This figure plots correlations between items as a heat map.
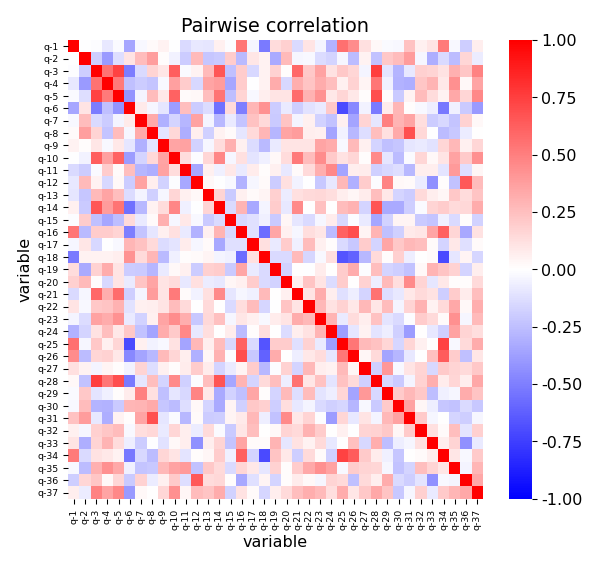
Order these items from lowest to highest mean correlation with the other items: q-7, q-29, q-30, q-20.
q-30, q-7, q-29, q-20
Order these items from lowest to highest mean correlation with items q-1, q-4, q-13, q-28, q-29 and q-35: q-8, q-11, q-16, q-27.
q-8, q-11, q-27, q-16
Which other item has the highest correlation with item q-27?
q-29
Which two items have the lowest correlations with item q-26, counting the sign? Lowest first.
q-18, q-6
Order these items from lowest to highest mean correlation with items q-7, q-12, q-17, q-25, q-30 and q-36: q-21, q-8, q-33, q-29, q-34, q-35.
q-33, q-35, q-21, q-34, q-8, q-29
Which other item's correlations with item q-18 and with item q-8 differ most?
q-31
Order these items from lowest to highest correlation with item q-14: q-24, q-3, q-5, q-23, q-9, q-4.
q-24, q-9, q-23, q-4, q-5, q-3
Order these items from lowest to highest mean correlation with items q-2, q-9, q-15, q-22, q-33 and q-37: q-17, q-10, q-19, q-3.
q-19, q-17, q-3, q-10
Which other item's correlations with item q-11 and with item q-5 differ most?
q-28
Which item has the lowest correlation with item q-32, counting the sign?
q-15
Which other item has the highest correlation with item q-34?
q-25
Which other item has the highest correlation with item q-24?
q-11
